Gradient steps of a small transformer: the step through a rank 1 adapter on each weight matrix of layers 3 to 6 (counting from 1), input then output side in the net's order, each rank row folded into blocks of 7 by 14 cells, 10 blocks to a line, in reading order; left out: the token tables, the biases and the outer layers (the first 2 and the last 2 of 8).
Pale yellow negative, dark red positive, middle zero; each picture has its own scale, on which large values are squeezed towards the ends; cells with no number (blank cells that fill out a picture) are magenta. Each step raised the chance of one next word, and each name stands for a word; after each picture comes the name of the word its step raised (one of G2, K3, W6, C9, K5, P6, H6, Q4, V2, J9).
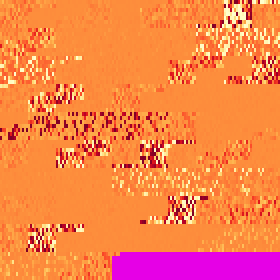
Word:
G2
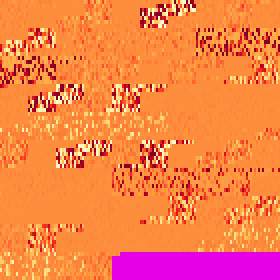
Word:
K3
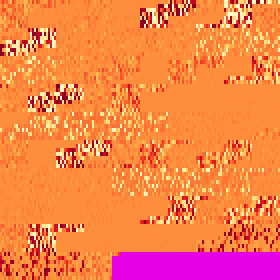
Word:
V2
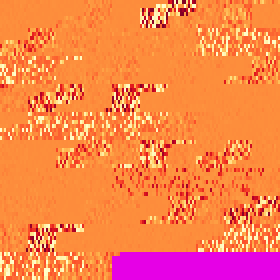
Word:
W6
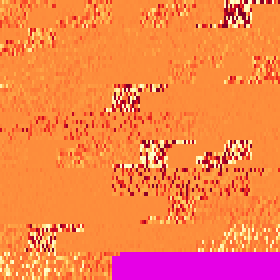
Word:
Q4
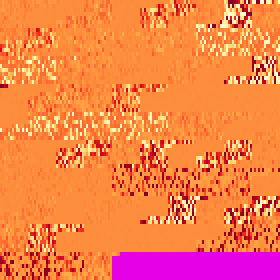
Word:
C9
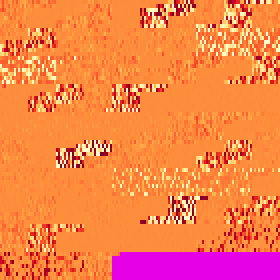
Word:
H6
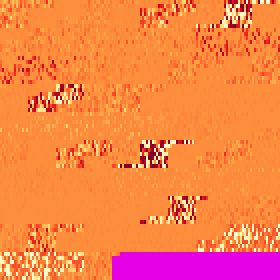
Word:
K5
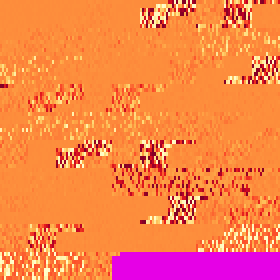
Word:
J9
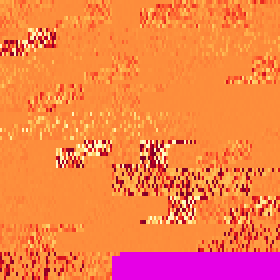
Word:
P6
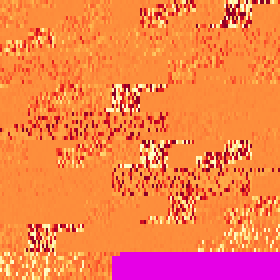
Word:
Q4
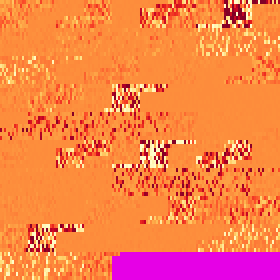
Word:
Q4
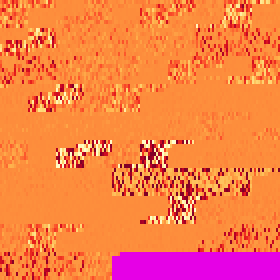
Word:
P6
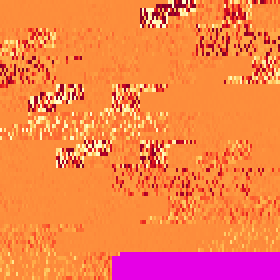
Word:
K3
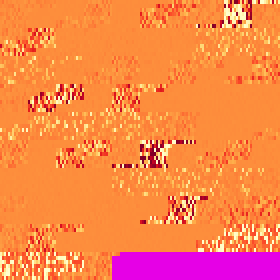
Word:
K5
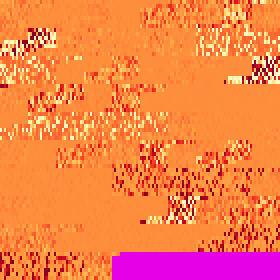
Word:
C9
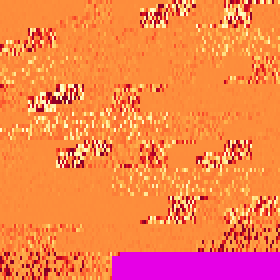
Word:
V2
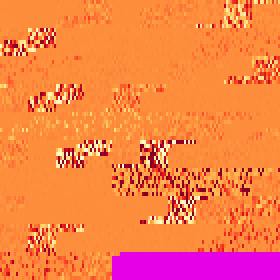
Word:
P6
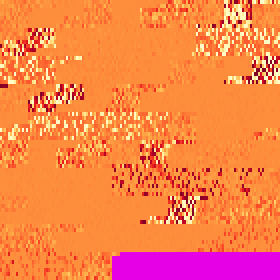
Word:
C9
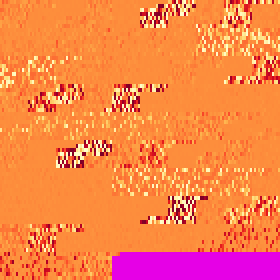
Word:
H6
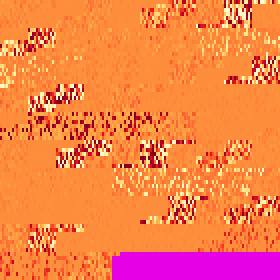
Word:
G2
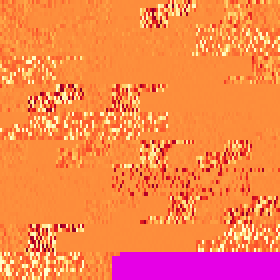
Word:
W6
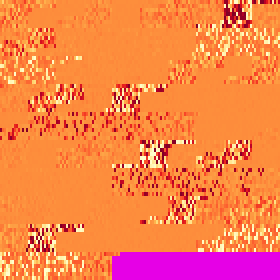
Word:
Q4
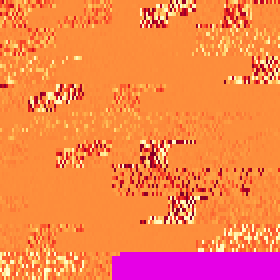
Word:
J9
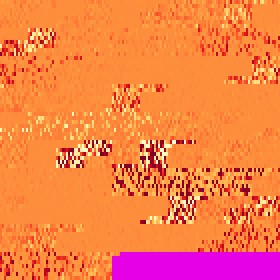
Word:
P6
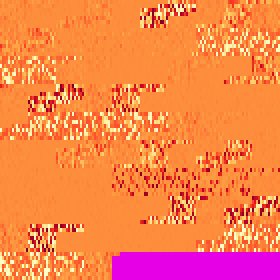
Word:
W6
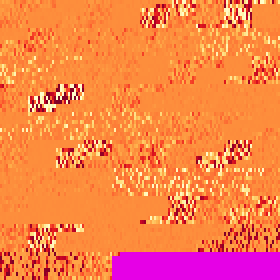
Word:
V2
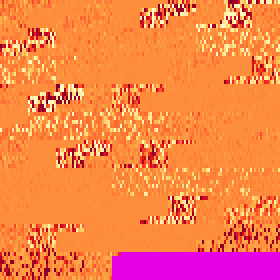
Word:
V2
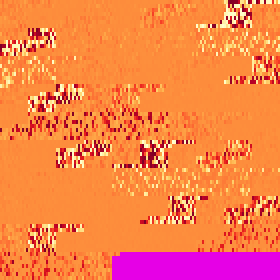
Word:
G2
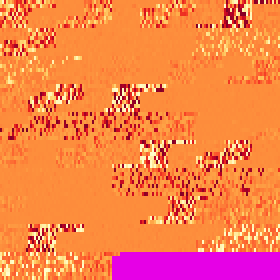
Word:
Q4
